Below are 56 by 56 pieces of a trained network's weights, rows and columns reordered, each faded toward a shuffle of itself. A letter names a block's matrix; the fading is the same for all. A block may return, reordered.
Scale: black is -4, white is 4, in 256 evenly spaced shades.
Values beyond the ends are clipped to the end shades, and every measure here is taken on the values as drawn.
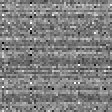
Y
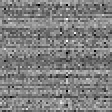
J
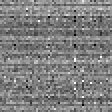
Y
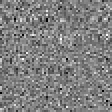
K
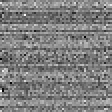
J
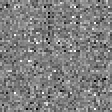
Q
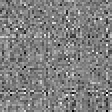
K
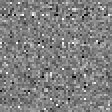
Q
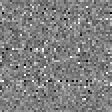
Q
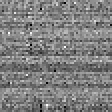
Y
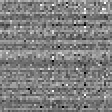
Y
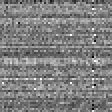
J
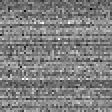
J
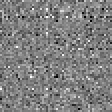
Q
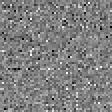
Q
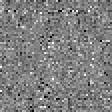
Q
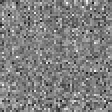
K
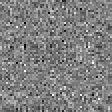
K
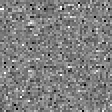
Q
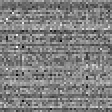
J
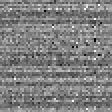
Y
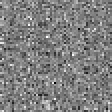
K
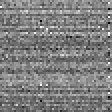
J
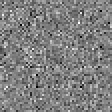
K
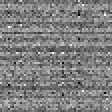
Y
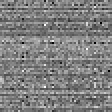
Y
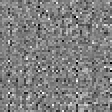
K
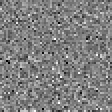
K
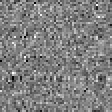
K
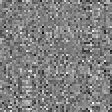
K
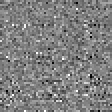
Q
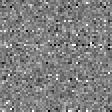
Q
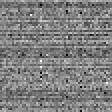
J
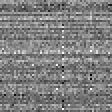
J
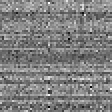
J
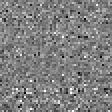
Q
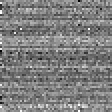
J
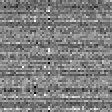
J
